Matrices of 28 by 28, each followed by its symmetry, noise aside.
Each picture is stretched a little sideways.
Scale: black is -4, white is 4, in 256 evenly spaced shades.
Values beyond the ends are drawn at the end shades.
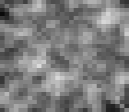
symmetric across the other diagonal.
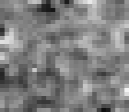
antisymmetric.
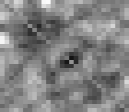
symmetric.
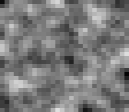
symmetric.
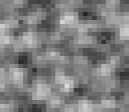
antisymmetric.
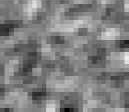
antisymmetric.
